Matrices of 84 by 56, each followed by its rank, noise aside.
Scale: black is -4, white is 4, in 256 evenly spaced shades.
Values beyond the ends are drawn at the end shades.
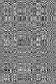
three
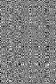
six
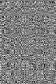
six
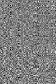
eight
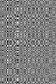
two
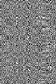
six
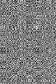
eight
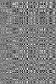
two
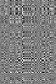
three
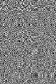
eight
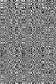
four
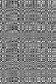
two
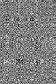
six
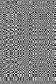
two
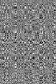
four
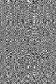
eight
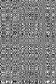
four
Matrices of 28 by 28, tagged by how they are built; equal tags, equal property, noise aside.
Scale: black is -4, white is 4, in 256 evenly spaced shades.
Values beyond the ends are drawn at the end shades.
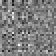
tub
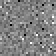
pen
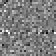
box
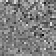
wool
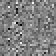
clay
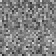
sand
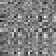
tub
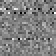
box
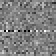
box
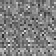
sand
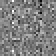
clay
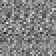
sand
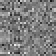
tub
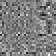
tub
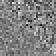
wool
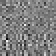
tub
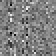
clay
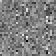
clay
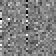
clay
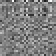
tub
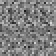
sand
